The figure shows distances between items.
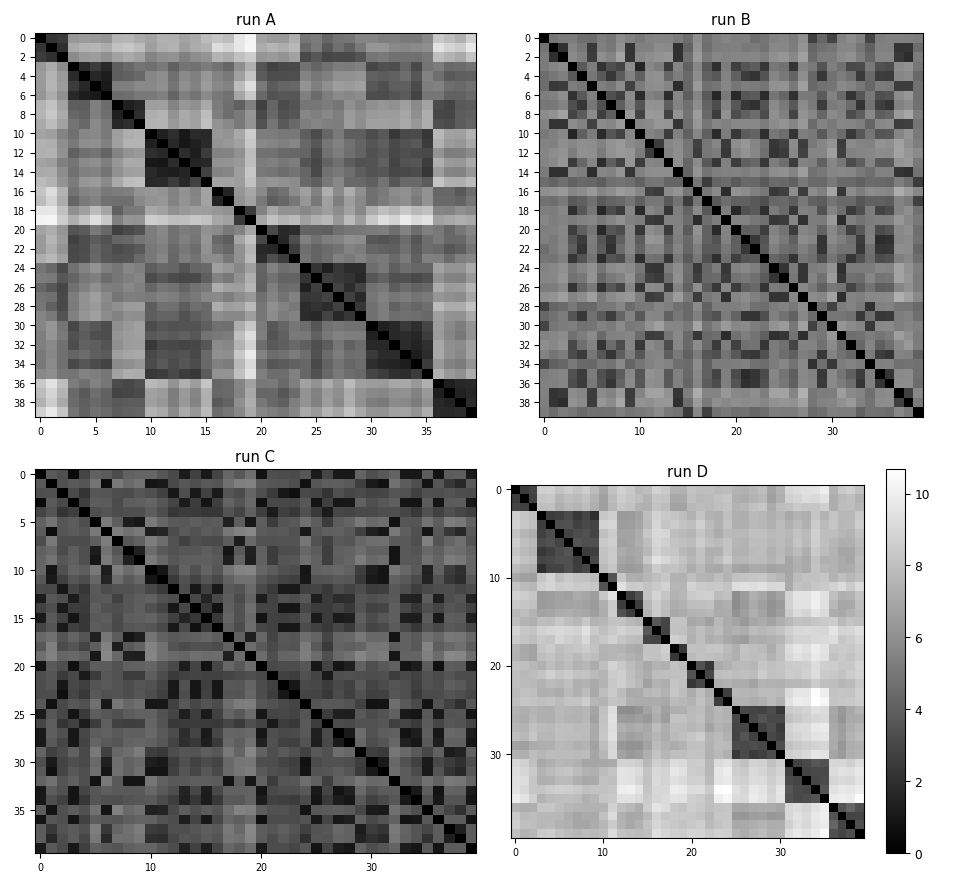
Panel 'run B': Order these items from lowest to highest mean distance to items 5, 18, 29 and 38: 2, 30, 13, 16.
2, 13, 30, 16
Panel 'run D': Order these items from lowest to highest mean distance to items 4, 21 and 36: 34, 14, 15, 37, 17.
37, 14, 15, 17, 34
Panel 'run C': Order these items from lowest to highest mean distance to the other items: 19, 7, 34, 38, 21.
34, 21, 38, 7, 19
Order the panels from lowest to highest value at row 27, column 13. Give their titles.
run C, run A, run B, run D
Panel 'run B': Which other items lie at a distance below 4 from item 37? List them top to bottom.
1, 2, 5, 9, 14, 38
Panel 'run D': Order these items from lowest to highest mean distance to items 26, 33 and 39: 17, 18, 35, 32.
32, 35, 17, 18
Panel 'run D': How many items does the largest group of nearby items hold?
7
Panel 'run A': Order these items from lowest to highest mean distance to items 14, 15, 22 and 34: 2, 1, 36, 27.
27, 2, 36, 1
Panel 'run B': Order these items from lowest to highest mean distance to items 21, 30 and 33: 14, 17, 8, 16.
17, 8, 14, 16
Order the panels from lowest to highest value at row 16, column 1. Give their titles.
run C, run B, run D, run A
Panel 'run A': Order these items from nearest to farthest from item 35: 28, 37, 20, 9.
28, 20, 37, 9
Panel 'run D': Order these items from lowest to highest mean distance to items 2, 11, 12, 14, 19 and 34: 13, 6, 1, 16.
13, 1, 6, 16
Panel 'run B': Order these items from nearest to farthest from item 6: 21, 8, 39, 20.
20, 8, 21, 39
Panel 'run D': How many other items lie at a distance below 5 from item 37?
3
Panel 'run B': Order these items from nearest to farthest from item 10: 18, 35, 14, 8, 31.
18, 8, 35, 31, 14
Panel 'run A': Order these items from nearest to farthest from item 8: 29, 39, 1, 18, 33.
39, 18, 29, 33, 1
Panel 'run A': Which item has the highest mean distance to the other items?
19
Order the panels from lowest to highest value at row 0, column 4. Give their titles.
run C, run B, run A, run D
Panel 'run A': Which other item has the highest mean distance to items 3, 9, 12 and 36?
1
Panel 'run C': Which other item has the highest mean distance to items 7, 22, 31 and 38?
19
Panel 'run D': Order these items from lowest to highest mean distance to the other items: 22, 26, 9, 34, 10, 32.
9, 26, 22, 10, 32, 34
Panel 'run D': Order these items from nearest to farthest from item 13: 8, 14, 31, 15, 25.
14, 25, 8, 15, 31
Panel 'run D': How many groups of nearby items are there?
11
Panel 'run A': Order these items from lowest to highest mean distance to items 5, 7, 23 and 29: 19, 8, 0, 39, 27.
8, 27, 39, 0, 19
